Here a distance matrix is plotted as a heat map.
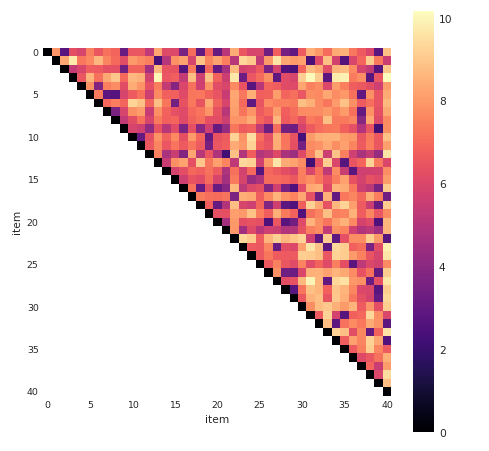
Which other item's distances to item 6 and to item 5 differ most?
24
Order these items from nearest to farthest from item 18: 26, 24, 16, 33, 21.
16, 26, 21, 24, 33
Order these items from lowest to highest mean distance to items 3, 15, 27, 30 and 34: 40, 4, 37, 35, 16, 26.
16, 4, 37, 26, 40, 35
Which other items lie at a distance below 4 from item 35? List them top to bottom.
1, 13, 31
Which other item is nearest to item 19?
30
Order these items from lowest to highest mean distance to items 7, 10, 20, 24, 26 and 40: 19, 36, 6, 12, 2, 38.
2, 12, 19, 6, 38, 36
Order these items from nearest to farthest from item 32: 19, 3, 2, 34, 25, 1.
34, 1, 25, 19, 2, 3
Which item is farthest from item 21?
40
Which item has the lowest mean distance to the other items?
9
